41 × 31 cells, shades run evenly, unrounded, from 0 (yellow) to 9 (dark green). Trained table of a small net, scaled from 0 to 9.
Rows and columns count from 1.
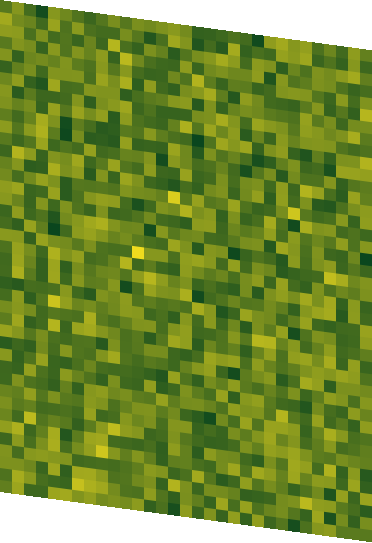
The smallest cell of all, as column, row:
12, 20
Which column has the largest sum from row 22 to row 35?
17
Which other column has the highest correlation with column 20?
1
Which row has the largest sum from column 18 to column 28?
11
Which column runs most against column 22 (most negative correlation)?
15
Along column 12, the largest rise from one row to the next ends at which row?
21
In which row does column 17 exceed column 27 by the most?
23
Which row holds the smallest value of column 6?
41
